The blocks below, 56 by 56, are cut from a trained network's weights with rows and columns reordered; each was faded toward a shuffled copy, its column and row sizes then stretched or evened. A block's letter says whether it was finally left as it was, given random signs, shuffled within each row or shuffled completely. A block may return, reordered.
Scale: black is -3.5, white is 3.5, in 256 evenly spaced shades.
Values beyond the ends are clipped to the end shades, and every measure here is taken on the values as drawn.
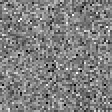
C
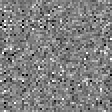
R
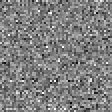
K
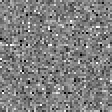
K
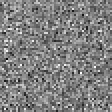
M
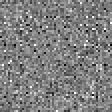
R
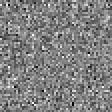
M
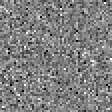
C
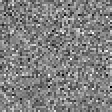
M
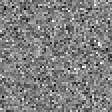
C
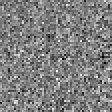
M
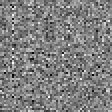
R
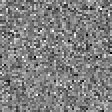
K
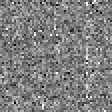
R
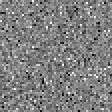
C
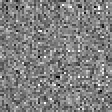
R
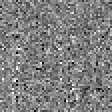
R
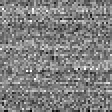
K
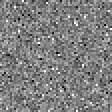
C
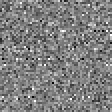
K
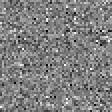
M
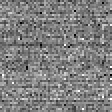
R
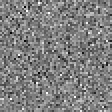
C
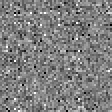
M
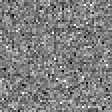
C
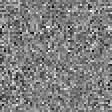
M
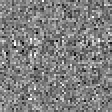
R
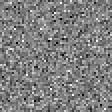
C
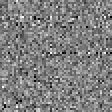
R
